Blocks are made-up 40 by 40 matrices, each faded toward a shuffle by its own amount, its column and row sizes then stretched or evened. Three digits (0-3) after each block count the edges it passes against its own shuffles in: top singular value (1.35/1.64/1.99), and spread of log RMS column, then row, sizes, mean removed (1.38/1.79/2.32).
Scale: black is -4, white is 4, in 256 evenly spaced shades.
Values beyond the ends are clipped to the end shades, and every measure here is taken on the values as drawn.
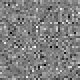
2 0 0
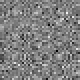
3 0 0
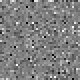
1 1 1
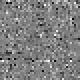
0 0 1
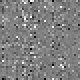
1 2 1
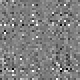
1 2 2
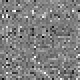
2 1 2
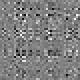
3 3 3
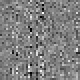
2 3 0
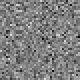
2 0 0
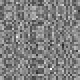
3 0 0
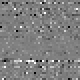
2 0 3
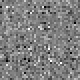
0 1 2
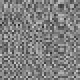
3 0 1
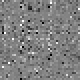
1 2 0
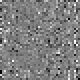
2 2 1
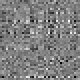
3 1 3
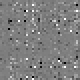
0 2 2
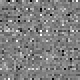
0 0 3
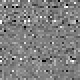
1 0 3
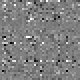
1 2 2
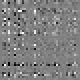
1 3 3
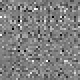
2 1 2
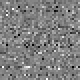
1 0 2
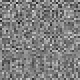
3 1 2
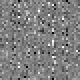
0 3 0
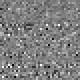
0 0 3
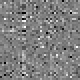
2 1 2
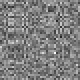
3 2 0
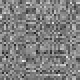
3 0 1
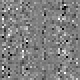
1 3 0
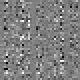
1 3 1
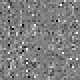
1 2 1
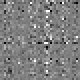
2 3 2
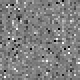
0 1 0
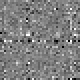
2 2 2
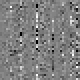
1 3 0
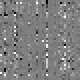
1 3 1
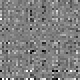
3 2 3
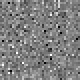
2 1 0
